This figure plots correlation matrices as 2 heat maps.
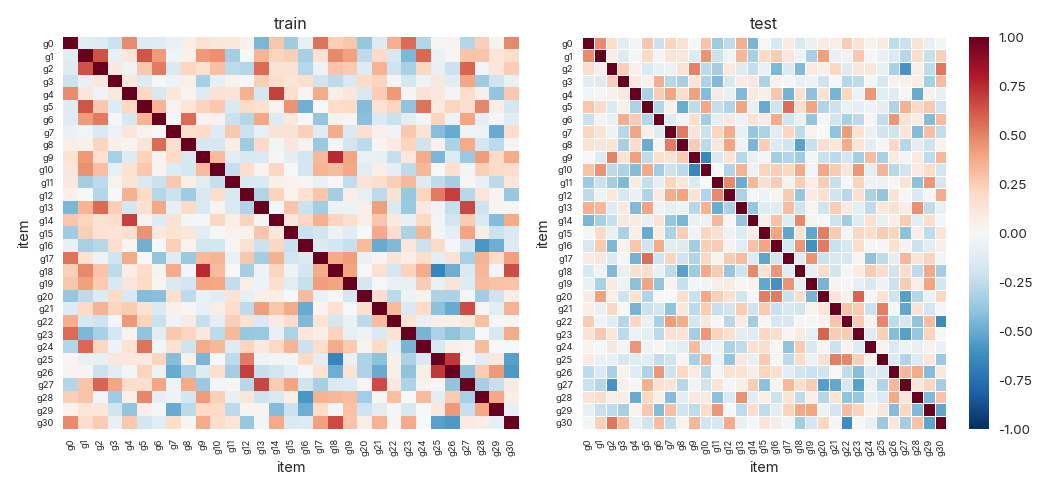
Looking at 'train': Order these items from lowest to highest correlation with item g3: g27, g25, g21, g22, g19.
g19, g22, g25, g21, g27
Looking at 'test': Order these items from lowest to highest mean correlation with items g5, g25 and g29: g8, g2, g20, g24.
g8, g2, g20, g24
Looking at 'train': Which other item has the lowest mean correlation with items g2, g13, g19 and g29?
g16
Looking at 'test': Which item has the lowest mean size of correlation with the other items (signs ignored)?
g24
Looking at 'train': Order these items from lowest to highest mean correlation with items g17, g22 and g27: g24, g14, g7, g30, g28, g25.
g7, g25, g24, g28, g30, g14
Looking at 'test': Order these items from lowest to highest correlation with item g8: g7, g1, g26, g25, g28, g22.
g28, g25, g1, g26, g22, g7
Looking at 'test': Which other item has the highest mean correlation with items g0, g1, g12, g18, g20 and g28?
g10
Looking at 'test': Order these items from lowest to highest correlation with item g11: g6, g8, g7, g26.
g6, g26, g8, g7
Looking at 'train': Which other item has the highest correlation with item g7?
g18
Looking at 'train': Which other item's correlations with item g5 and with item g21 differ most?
g26
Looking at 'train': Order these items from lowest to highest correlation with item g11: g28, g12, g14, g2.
g2, g12, g28, g14
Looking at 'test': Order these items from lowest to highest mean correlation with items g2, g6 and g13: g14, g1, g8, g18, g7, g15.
g18, g14, g7, g15, g8, g1
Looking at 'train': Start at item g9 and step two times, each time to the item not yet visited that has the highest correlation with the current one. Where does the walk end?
g30
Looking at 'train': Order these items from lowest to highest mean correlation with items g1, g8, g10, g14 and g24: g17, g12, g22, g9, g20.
g20, g22, g12, g17, g9
